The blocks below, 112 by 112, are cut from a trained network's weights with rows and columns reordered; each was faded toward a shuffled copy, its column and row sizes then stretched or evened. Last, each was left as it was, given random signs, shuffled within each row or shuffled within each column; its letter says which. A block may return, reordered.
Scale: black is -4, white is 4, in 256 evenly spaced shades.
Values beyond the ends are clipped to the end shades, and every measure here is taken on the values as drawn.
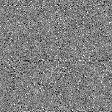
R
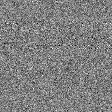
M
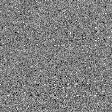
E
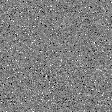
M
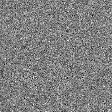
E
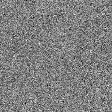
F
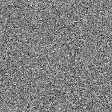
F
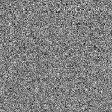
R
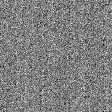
F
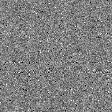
R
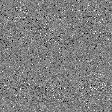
E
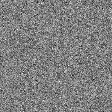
F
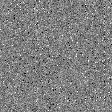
F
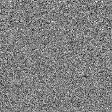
E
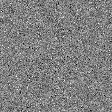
F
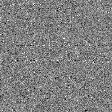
R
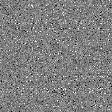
R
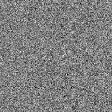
R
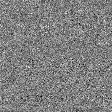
M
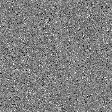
F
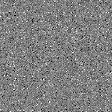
R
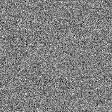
E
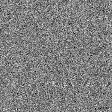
M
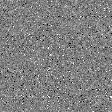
E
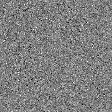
F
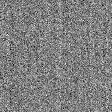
F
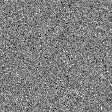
F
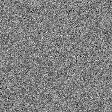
M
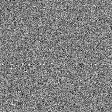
M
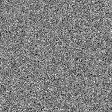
M
